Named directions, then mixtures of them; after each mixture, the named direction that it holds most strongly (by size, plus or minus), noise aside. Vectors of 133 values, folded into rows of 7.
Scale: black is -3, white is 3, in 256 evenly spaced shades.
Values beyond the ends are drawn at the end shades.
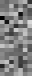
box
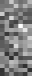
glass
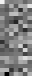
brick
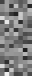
box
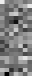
brick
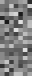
box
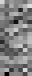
brick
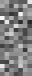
box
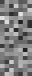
box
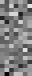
box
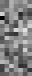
box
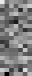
brick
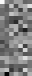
brick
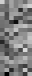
brick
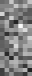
glass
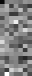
brick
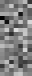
box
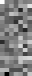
brick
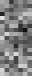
glass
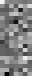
brick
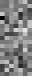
box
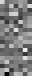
brick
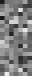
brick
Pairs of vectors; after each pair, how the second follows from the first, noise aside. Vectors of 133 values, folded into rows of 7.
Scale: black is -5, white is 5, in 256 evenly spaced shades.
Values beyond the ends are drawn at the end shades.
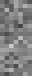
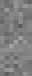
shrunk.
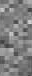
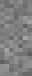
wrapped around, shrunk.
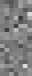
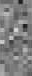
wrapped around, negated.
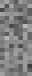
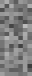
copied.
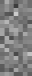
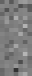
reversed, partly zeroed.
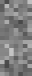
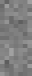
shrunk.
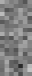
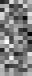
wrapped around, scaled up.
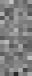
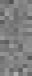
negated, shrunk.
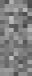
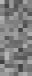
wrapped around, negated.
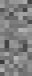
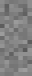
wrapped around, shrunk.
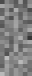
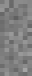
wrapped around, negated, shrunk.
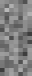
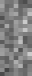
wrapped around, negated.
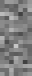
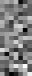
wrapped around, negated, scaled up.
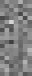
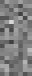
copied.
